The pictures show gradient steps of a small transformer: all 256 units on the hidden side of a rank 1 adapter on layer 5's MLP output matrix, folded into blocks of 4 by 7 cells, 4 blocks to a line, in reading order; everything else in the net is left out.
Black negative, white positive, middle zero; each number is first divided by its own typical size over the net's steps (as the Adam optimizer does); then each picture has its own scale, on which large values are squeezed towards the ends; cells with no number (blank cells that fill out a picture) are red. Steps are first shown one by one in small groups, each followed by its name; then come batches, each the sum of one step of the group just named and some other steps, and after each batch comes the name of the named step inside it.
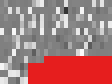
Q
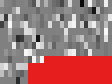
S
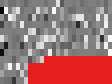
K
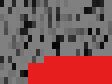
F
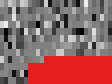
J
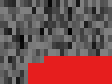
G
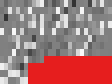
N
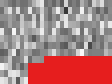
Q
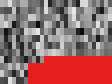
J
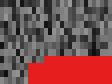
G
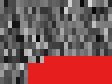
S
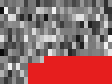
K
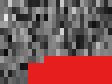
J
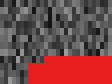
F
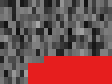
G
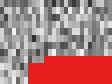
N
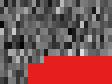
G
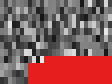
S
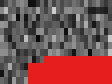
J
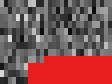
G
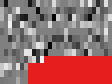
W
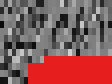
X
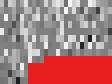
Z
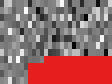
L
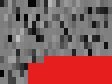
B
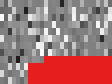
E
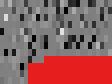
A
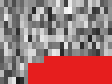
Z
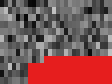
B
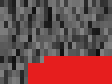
E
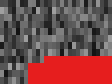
E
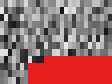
Z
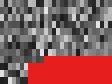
E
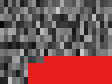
X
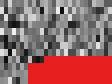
Z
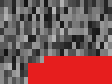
A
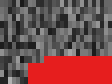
X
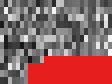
X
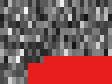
L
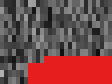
E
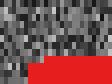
A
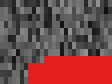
B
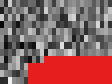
X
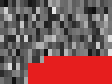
B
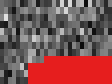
Z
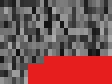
B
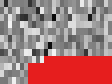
W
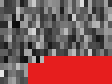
W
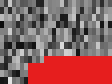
X
